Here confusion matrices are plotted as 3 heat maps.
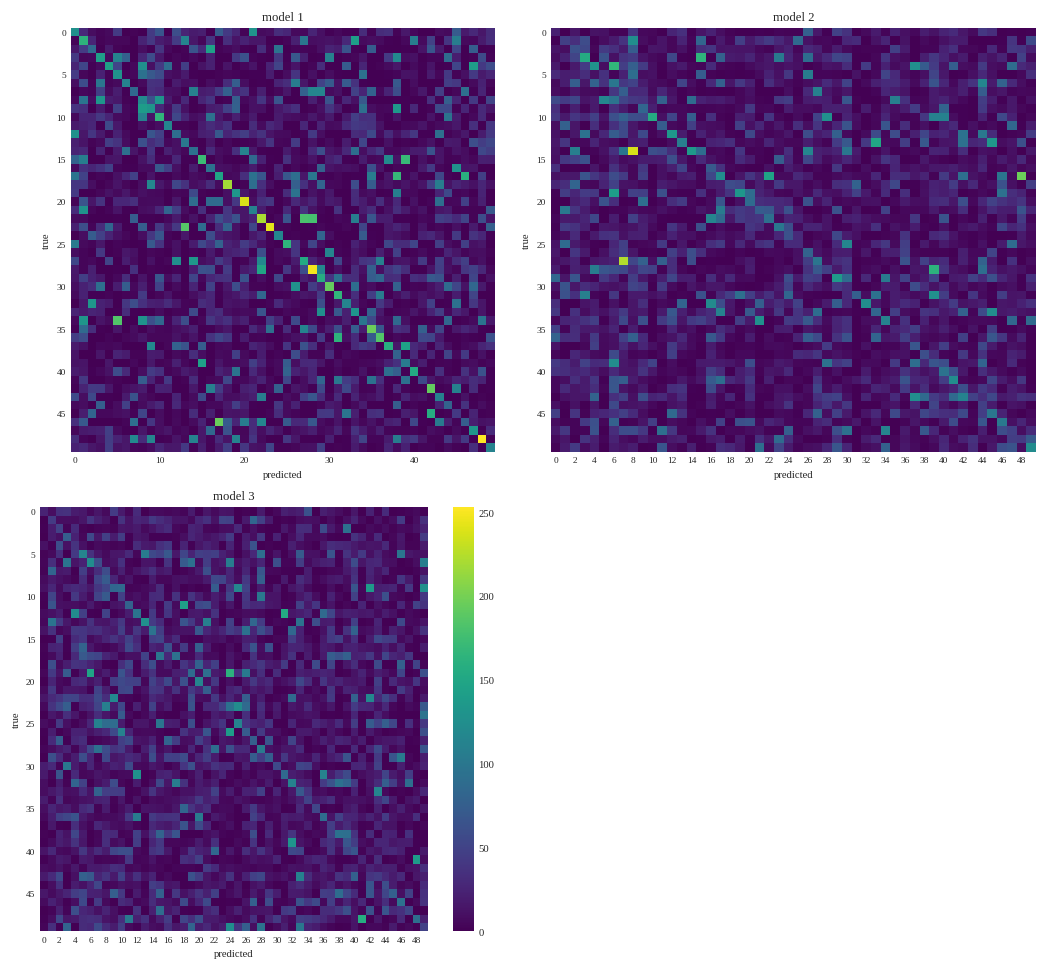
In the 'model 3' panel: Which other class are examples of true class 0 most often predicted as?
34
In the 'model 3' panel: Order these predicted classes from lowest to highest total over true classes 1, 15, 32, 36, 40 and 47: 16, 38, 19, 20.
19, 16, 20, 38
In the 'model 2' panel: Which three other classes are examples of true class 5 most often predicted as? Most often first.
26, 8, 15
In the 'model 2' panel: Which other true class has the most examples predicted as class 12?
45
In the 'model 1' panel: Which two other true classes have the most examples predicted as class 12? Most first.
27, 37
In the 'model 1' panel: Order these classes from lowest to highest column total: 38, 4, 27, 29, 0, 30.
4, 30, 27, 0, 29, 38
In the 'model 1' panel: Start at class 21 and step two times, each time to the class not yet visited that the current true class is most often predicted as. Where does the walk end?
33
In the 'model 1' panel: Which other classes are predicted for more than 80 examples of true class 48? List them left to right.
7, 9, 14, 19, 38
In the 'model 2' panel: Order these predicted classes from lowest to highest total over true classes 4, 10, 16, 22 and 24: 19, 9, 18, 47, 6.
18, 19, 47, 9, 6
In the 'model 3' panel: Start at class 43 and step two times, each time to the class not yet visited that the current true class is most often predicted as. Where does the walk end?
7
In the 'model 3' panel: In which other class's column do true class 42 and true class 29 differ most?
46
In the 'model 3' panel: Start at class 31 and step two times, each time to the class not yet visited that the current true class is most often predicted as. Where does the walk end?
4
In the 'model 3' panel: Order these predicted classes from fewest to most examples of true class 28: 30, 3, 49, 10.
30, 3, 10, 49
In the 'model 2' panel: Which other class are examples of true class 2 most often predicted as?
8
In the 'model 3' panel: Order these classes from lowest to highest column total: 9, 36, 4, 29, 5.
29, 36, 9, 4, 5
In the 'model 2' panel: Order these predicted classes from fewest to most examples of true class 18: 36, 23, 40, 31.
36, 40, 23, 31
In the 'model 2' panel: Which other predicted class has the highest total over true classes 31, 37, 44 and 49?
39
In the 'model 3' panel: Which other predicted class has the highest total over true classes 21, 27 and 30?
11
